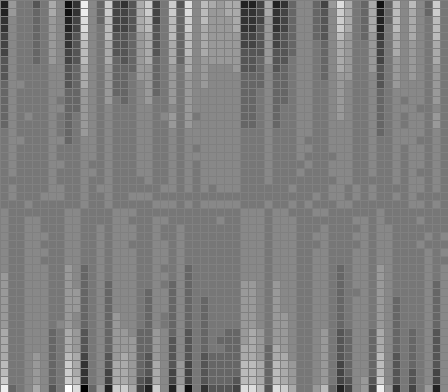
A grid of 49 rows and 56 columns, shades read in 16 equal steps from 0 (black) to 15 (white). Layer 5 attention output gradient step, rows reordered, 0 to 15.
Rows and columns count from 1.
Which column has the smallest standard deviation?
3
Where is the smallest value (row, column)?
49, 11
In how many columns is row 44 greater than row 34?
15
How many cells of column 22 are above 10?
5
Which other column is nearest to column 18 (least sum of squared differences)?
47
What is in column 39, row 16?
8
